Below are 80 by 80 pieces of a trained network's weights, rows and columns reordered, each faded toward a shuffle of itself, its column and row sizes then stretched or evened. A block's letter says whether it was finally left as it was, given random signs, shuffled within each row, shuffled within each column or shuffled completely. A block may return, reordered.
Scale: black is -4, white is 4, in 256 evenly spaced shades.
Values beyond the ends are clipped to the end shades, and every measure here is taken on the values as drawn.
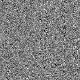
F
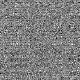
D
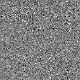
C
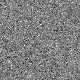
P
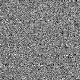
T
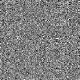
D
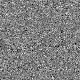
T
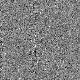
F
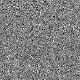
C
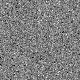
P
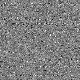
T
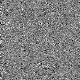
C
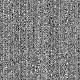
F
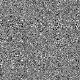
C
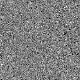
F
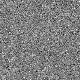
T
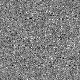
T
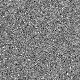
P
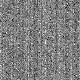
F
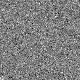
P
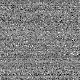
T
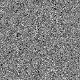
F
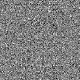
D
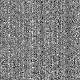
D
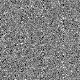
F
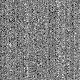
F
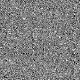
C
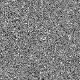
F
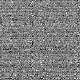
D
